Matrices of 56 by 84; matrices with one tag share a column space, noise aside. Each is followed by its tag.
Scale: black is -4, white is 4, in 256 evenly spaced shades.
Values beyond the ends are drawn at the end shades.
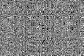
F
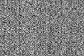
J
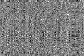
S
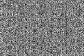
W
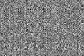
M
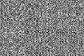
W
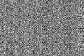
J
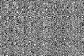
F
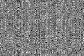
S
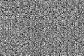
F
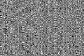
J
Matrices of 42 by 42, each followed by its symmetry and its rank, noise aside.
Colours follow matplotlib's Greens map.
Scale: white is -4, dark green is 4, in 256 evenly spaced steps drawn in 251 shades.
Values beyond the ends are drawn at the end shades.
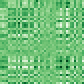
symmetric, rank one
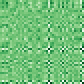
symmetric, rank one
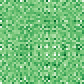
symmetric, rank three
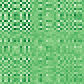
symmetric, rank one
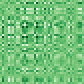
symmetric, rank two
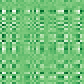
no symmetry, rank one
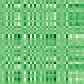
no symmetry, rank one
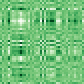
symmetric, rank one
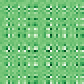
symmetric, rank one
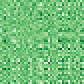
antisymmetric, rank two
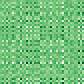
symmetric, rank one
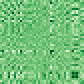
symmetric, rank three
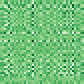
no symmetry, rank two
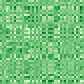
no symmetry, rank two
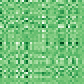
no symmetry, rank three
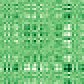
symmetric, rank one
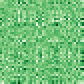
no symmetry, rank three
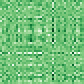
antisymmetric, rank two
